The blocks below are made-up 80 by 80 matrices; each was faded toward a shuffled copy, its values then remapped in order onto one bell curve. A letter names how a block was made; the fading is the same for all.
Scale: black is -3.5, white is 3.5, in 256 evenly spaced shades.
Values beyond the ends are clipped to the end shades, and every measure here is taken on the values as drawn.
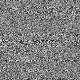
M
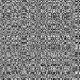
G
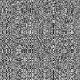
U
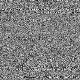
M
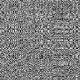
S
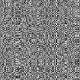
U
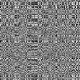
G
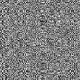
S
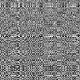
G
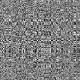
S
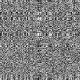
S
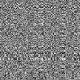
S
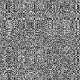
S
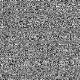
M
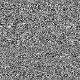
M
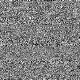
M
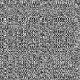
S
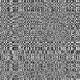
G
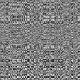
G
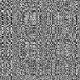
U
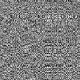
S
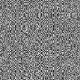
U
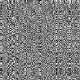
U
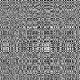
G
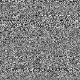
M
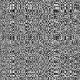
U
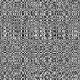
G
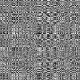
G
